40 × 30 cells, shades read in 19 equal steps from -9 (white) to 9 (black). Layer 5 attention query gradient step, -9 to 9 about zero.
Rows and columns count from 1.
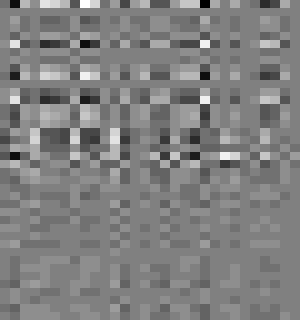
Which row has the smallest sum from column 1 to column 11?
1
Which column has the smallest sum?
12
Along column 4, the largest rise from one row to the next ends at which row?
21
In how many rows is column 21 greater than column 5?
19
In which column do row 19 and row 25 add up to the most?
9
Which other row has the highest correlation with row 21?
27
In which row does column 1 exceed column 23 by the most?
20
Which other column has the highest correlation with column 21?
28
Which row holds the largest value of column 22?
6
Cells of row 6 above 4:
4
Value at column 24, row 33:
0
